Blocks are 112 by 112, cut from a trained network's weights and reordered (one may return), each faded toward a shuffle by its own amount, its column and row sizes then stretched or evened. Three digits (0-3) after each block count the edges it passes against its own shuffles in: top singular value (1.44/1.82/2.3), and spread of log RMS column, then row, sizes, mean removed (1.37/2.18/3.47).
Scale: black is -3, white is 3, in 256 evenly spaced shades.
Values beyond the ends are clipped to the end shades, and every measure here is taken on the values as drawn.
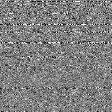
2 0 3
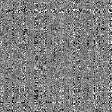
2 3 2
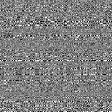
3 0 3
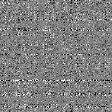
1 2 3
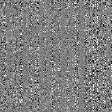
0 3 2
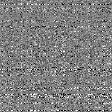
0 2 3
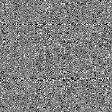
2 2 2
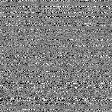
0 0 3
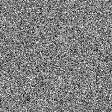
0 0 1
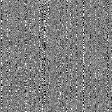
2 3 0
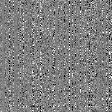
0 3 1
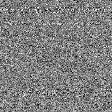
1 0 2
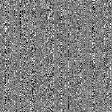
0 3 0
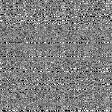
2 0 3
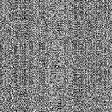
3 1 0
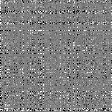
1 3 3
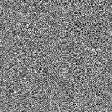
2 1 1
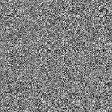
2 2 1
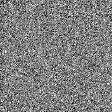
0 1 1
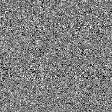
0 1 2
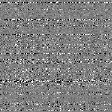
1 2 3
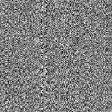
3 2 0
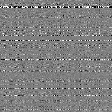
3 1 3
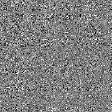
1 2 2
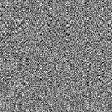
3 1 1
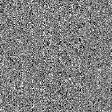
0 2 0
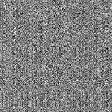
3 1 1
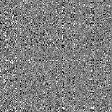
2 3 1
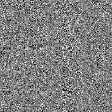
2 2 0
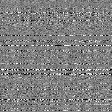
2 0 3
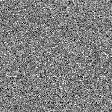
1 0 1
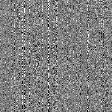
1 3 0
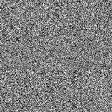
2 0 1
